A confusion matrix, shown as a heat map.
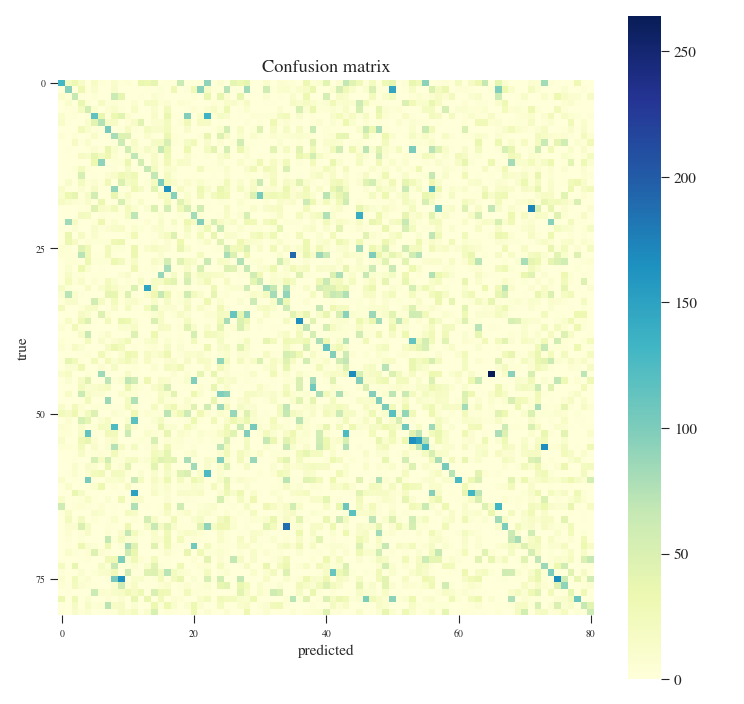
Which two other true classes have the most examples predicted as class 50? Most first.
1, 78
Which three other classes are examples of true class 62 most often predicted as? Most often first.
11, 56, 63
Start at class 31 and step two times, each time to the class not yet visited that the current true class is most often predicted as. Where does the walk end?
34
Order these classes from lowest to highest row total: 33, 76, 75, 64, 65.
65, 33, 76, 64, 75
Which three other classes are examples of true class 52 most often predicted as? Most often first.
8, 29, 56
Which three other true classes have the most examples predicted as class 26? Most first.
35, 50, 72
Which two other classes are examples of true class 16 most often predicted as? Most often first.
56, 8
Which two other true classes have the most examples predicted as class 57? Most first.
19, 71
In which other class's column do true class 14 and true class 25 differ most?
45
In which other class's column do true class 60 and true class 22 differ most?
4
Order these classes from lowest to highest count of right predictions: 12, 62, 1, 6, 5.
12, 6, 1, 5, 62
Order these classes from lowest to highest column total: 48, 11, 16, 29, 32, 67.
29, 32, 67, 48, 11, 16
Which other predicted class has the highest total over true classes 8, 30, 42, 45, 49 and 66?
24
